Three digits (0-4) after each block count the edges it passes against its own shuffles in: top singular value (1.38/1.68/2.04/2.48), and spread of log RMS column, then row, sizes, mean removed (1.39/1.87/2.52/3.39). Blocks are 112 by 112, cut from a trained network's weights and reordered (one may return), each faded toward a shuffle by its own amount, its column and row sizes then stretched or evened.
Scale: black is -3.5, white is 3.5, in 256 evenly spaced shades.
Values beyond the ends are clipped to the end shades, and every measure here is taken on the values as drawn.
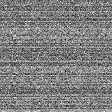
4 1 0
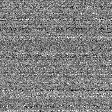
2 0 3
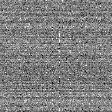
3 3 1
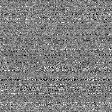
1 1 4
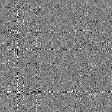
3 3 3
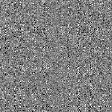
1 3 2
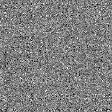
0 2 2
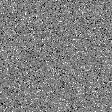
0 0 1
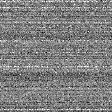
4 1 3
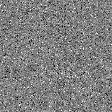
1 1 0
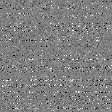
0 1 4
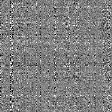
1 4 2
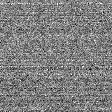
2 0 2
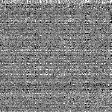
4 3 3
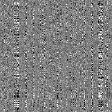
4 4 1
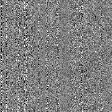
0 4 0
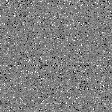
1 1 2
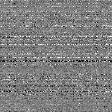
3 2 4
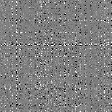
3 4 3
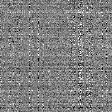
3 4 1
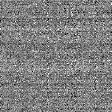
2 3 1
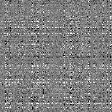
3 4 3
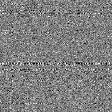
3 0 3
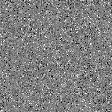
2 1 0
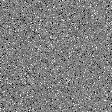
1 1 0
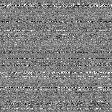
2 0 4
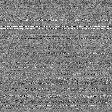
2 0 4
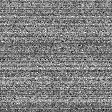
4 0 2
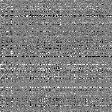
3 3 4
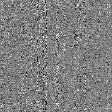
0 4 1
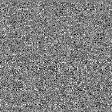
0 1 3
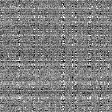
4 4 2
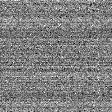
3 1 1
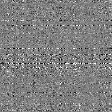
2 2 4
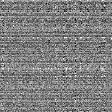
4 3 1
